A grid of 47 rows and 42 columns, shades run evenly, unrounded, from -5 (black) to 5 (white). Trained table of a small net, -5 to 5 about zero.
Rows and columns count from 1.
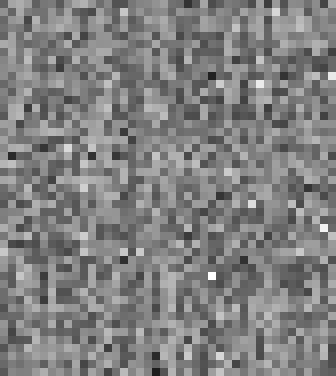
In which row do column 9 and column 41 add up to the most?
29
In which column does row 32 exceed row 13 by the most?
18
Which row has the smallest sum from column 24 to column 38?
10
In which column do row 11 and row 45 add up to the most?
28
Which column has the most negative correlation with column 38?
22
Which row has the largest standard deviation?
35
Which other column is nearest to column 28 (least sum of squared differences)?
32
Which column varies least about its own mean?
17
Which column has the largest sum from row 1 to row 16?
33
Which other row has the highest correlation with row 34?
8
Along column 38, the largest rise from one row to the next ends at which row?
27
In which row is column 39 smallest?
24
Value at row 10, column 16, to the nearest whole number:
-1
